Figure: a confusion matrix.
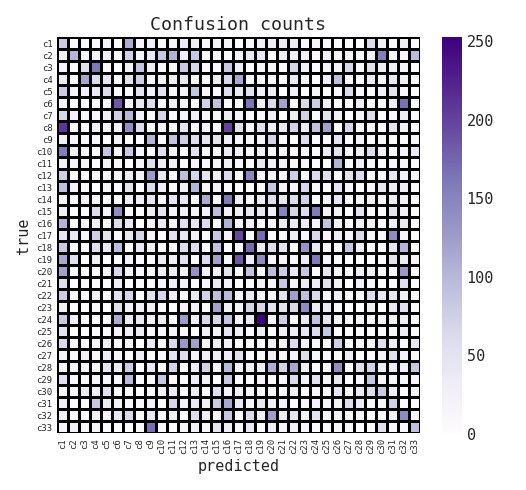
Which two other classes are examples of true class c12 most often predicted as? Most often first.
c18, c9
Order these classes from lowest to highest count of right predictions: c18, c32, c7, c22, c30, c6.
c30, c7, c22, c32, c18, c6
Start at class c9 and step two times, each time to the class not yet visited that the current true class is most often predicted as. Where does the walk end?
c26
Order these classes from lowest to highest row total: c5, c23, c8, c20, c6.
c5, c23, c20, c6, c8
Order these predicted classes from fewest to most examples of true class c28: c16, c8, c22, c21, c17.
c8, c17, c21, c16, c22
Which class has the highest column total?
c1
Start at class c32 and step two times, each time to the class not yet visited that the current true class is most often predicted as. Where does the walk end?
c13
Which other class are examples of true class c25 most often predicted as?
c24
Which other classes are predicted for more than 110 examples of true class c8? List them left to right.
c1, c7, c16, c25
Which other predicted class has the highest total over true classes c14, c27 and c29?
c16
